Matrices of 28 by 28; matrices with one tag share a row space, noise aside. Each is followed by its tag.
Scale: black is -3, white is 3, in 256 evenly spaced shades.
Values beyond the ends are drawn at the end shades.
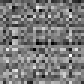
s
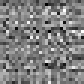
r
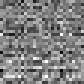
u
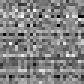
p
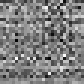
r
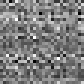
p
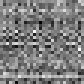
p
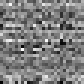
u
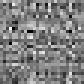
s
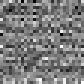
u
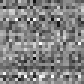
p
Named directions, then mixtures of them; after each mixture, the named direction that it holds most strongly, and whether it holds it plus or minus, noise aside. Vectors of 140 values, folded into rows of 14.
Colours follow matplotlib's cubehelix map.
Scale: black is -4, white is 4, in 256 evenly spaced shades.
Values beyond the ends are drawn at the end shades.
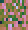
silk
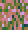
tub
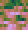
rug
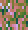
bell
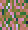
bell, plus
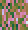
bell, minus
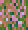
silk, minus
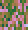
tub, minus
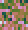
tub, minus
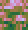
rug, minus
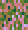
tub, minus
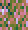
bell, minus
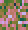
silk, minus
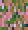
tub, plus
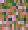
silk, minus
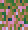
tub, minus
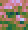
rug, minus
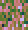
tub, minus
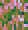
tub, minus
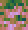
rug, plus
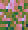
rug, minus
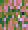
tub, minus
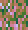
bell, plus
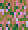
bell, minus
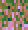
tub, minus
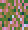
tub, minus
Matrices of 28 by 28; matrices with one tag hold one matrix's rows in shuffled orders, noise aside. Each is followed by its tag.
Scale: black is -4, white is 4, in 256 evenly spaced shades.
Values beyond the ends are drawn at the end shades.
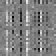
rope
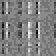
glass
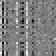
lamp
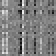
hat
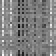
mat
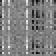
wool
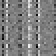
glass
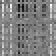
mat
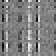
glass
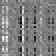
hat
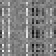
wool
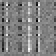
glass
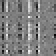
glass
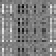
mat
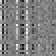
lamp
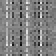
rope
